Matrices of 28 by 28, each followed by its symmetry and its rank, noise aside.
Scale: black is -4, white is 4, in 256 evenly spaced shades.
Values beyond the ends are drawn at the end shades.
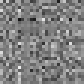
no symmetry, rank four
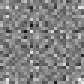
symmetric, rank four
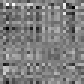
no symmetry, rank three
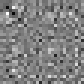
symmetric, rank four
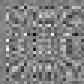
no symmetry, rank three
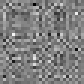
no symmetry, rank four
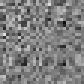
no symmetry, rank three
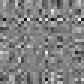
no symmetry, rank four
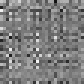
no symmetry, rank three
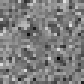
symmetric, rank six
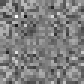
symmetric, rank four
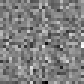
antisymmetric, rank six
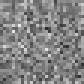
no symmetry, rank six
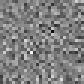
antisymmetric, rank six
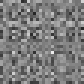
no symmetry, rank three
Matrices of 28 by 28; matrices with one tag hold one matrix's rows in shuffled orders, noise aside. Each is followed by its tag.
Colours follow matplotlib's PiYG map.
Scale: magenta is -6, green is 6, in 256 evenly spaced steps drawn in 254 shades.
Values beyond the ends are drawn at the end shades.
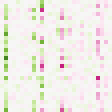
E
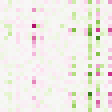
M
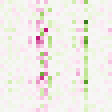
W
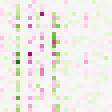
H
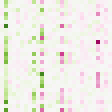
E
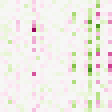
M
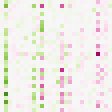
E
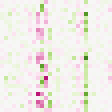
W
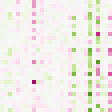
M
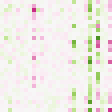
M
